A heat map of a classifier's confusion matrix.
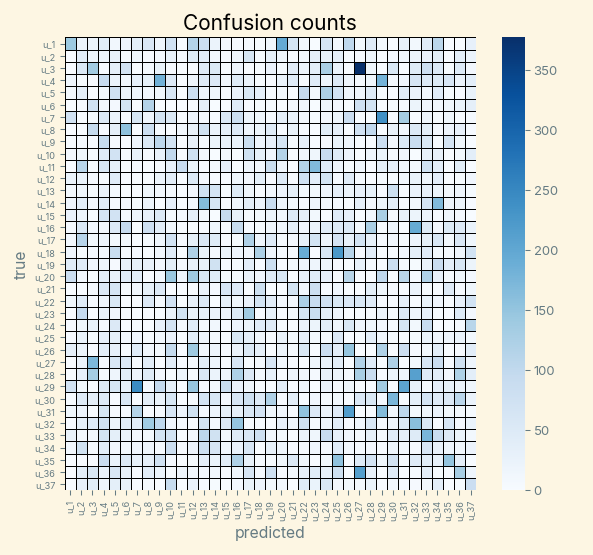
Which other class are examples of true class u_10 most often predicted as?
u_20
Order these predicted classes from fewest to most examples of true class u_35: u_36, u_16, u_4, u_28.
u_36, u_28, u_4, u_16
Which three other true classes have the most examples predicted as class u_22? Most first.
u_18, u_31, u_11
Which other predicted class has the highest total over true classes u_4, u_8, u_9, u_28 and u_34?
u_32
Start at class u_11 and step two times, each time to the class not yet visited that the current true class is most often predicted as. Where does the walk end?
u_17
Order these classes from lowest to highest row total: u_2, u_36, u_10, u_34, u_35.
u_2, u_34, u_10, u_36, u_35
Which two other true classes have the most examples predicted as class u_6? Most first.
u_8, u_16
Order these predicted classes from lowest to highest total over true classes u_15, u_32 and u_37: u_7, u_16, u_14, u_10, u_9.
u_14, u_7, u_10, u_9, u_16
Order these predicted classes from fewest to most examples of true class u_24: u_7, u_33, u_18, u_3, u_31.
u_7, u_3, u_18, u_31, u_33
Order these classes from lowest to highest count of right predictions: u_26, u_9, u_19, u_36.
u_19, u_9, u_36, u_26
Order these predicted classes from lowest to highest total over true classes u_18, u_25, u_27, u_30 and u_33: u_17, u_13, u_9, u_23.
u_23, u_9, u_17, u_13
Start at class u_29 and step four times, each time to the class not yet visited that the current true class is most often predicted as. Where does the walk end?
u_12
